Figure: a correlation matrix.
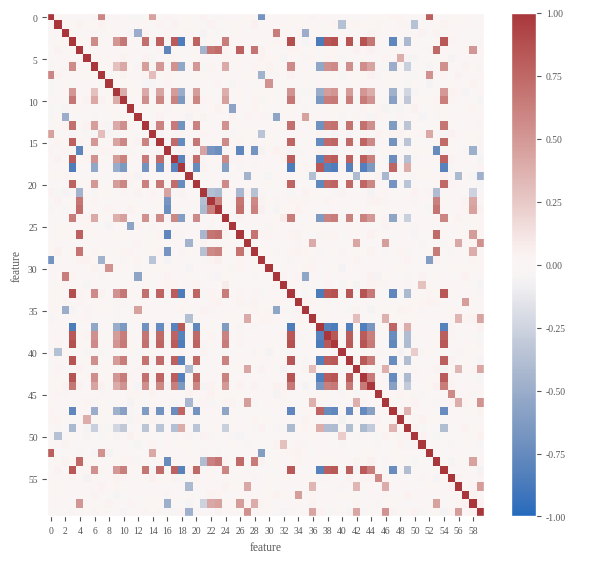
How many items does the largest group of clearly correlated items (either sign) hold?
20
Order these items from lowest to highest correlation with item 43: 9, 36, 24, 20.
36, 9, 24, 20
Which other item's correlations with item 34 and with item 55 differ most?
45
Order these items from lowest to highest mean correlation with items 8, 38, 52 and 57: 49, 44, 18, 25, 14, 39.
18, 49, 25, 14, 44, 39
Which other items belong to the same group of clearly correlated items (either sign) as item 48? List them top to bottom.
5
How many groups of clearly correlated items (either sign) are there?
12
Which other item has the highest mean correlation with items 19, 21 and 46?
16
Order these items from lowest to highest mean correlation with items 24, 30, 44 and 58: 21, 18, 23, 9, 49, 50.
18, 49, 21, 50, 23, 9
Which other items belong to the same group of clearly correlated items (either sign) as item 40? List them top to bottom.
1, 50
